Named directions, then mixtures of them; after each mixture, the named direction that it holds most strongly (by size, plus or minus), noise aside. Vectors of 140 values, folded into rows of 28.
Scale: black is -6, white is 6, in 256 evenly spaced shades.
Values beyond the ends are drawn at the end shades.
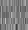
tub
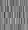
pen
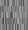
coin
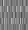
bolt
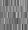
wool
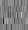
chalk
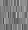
wool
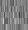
pen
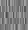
pen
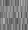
wool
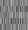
bolt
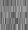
tub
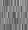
wool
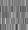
tub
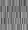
wool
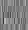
chalk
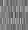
bolt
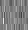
chalk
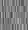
coin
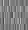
bolt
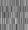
tub
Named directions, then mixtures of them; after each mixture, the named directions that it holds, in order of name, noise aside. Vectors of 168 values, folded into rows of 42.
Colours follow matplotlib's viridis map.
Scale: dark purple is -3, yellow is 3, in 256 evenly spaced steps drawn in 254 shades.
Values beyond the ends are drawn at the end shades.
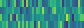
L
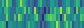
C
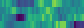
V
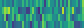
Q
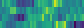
V.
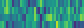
C, Q, V.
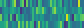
L.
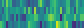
C, V.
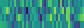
C, L, Q.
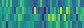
C.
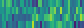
C, L, V.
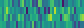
C, L, Q.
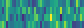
C, V.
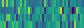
C, Q.
